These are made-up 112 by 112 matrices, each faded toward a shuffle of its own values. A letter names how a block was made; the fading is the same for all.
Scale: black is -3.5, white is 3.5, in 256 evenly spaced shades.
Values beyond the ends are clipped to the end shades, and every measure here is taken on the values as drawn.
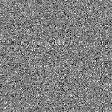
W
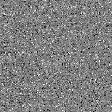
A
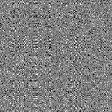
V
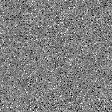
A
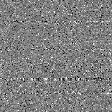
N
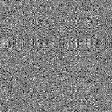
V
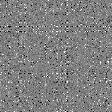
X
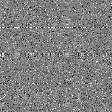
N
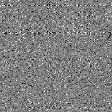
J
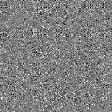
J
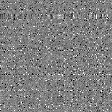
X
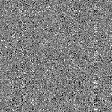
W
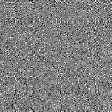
V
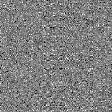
W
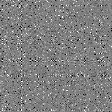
X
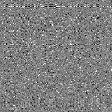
J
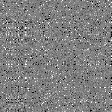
X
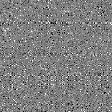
J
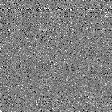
N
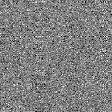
W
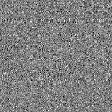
W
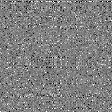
J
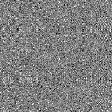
W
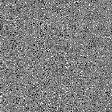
A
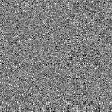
W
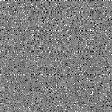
J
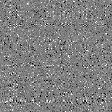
X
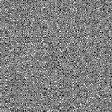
V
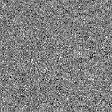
W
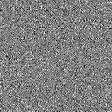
N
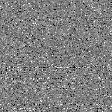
N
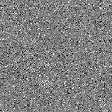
A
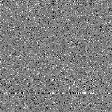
N
